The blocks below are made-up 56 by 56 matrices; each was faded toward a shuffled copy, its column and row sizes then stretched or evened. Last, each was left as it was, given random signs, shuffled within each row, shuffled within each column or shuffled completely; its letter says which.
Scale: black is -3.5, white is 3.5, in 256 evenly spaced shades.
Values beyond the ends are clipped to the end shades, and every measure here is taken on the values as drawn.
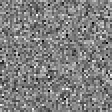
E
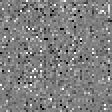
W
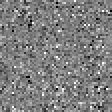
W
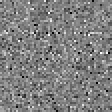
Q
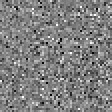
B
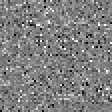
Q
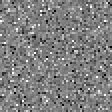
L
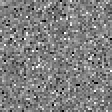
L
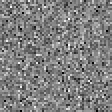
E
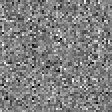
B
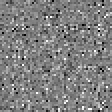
B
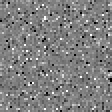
L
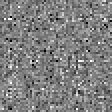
B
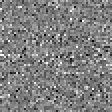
Q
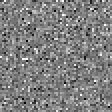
Q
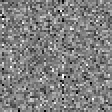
E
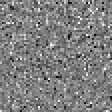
W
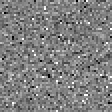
Q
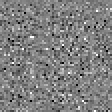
B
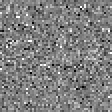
Q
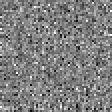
B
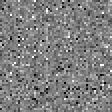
W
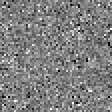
W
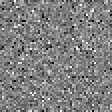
B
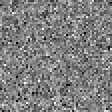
L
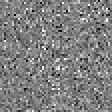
B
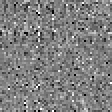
B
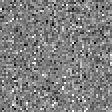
E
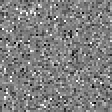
L
